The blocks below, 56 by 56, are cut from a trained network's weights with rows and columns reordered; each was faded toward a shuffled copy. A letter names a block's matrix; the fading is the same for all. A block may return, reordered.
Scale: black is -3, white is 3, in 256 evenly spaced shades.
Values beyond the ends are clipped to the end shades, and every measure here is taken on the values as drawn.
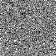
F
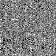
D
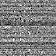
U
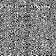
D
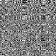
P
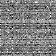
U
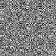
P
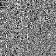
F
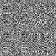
P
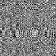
P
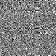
P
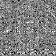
D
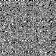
D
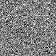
F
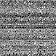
U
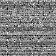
U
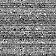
U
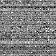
U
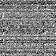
U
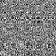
P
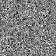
F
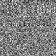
P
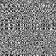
P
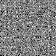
D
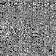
D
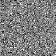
F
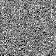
F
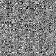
D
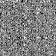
D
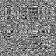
P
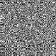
P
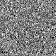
F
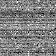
U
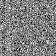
D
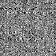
D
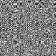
P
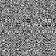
P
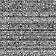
U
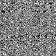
D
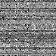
U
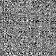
D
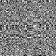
P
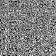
D
